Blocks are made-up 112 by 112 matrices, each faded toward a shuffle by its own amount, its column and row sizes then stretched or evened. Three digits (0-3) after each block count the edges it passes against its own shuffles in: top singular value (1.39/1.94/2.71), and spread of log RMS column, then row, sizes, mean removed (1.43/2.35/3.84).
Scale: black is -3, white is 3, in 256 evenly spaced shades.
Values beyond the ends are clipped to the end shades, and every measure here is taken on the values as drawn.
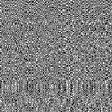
3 2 0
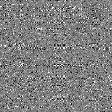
2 1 2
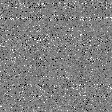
0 0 2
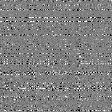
2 1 3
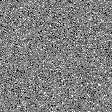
1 0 0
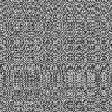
3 0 1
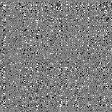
2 2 2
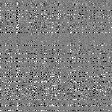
2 2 3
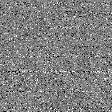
0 0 2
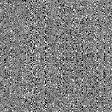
2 2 0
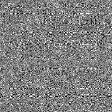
2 1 2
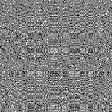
3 0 1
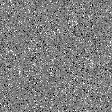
0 1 0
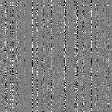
3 3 1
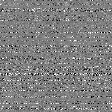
0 0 3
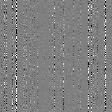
3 3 0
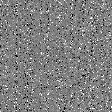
0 2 0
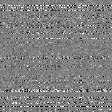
2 1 3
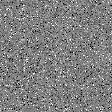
1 1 0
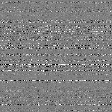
1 1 3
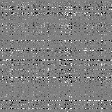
1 2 3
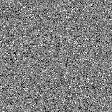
1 0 1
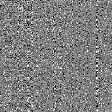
2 2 0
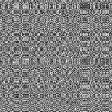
3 1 2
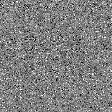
1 0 1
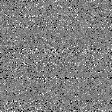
0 1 2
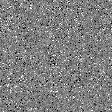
0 1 1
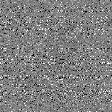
2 0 2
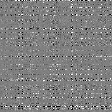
2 2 3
